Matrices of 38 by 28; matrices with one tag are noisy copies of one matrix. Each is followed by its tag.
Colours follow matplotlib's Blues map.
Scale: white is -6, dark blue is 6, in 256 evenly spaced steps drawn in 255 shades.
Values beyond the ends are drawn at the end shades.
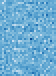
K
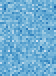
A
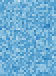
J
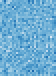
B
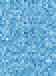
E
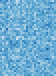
J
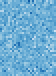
B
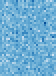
E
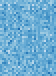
A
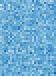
A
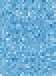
E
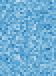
J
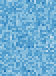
B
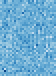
B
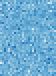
A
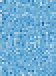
B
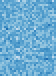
J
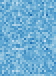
K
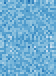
B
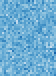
B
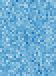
E
